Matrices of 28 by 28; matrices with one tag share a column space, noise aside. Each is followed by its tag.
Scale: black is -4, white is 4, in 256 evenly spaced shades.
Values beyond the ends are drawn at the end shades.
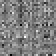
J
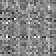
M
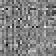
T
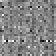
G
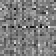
T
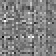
M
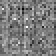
T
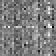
T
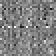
T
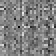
T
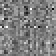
T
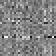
M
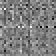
T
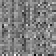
J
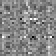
M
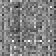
G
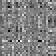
G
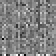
J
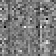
T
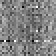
G
